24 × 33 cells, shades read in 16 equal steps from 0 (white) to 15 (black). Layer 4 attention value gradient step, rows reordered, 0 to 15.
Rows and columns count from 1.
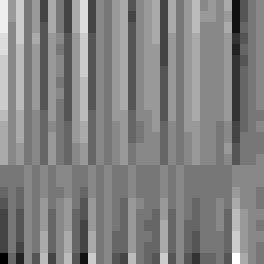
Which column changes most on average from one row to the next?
30
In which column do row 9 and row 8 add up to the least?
1
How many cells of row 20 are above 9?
3
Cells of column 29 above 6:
12
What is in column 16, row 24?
11
